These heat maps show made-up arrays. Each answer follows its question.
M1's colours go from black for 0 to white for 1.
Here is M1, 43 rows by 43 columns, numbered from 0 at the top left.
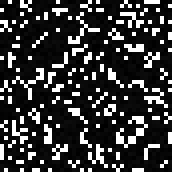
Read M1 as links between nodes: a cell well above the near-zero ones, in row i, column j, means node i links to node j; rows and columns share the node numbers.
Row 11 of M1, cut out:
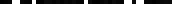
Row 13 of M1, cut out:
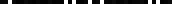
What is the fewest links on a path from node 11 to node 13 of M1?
4
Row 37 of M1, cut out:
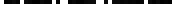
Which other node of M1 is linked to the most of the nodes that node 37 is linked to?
node 2
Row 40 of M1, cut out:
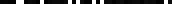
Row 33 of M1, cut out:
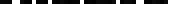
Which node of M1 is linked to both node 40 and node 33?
node 4
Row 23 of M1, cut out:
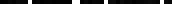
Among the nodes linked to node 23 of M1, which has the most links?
node 7
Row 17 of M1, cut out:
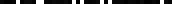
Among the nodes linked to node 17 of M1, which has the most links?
node 20
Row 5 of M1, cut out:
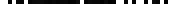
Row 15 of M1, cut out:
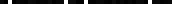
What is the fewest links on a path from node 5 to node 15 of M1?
2
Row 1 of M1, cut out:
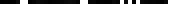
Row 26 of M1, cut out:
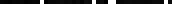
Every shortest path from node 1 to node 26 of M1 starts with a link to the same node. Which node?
node 30
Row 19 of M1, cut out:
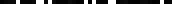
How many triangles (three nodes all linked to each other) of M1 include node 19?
8
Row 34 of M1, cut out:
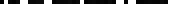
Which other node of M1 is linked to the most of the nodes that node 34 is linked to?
node 35
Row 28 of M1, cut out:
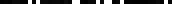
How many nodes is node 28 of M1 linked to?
9
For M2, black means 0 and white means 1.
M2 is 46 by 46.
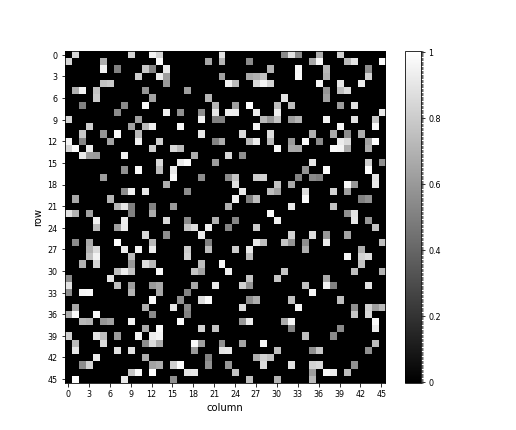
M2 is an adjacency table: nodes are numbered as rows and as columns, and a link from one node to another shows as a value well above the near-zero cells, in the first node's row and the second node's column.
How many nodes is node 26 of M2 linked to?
12
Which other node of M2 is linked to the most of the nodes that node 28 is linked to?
node 27
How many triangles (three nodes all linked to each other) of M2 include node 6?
1
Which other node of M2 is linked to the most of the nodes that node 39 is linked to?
node 32
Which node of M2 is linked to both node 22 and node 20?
node 1
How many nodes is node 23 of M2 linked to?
9
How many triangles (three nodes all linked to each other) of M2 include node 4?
7
